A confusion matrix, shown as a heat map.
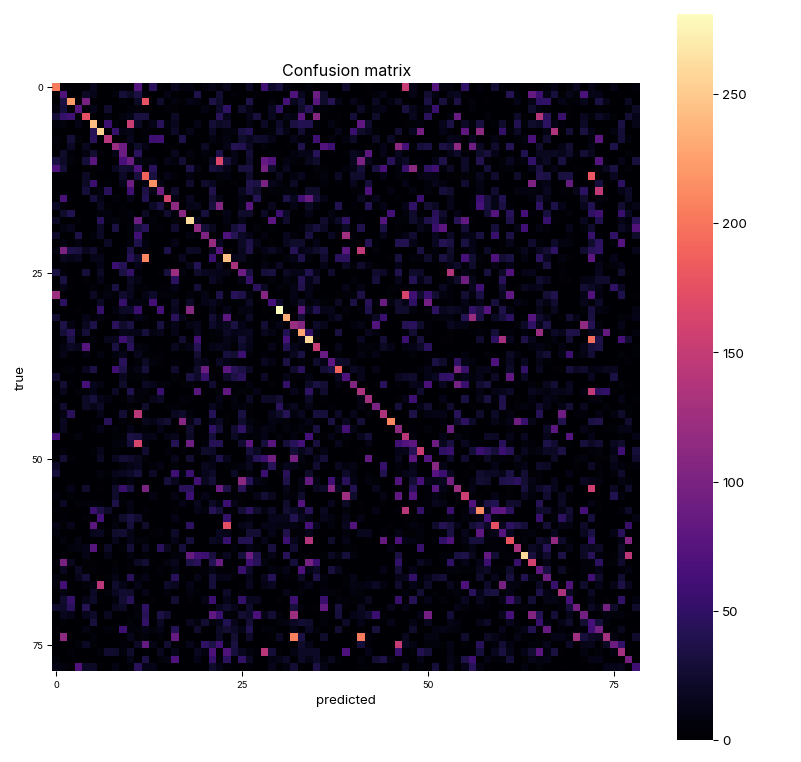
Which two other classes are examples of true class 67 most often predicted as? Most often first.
6, 60
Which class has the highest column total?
72
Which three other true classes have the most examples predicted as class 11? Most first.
48, 44, 18
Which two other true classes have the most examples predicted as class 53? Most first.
25, 46
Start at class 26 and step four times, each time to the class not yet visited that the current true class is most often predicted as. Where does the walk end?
34
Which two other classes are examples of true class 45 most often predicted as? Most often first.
17, 62
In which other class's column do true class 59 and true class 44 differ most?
23
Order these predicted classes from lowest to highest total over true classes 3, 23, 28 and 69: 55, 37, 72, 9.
37, 9, 55, 72
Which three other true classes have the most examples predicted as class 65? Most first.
4, 33, 76
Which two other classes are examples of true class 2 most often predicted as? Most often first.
12, 4
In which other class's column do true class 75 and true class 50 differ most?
46
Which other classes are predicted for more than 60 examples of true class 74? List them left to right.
1, 16, 32, 41, 70
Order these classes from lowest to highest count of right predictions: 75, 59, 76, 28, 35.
75, 28, 76, 35, 59
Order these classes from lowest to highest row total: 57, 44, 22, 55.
55, 44, 22, 57
